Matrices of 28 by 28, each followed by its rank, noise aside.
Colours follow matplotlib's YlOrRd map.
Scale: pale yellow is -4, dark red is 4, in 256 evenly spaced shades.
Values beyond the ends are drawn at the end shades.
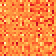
four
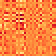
two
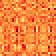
three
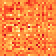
four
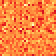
six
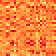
four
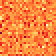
six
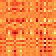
two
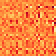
three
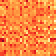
four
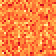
eight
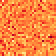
eight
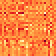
three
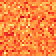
eight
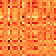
two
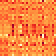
three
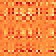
two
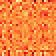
four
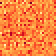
six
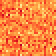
eight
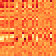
two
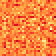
six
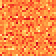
eight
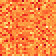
six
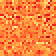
six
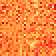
eight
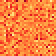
six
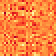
four
